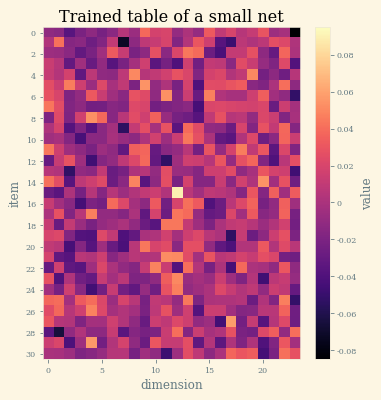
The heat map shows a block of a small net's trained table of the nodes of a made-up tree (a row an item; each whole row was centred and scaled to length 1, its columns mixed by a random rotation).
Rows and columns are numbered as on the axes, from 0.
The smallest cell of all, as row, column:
0, 23
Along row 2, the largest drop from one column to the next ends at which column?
15
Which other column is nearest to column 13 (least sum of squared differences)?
22
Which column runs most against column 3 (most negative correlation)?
14
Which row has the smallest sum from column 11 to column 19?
8
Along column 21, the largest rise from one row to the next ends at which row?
13
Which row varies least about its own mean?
18
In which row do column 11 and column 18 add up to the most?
21
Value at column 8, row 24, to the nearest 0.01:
-0.03
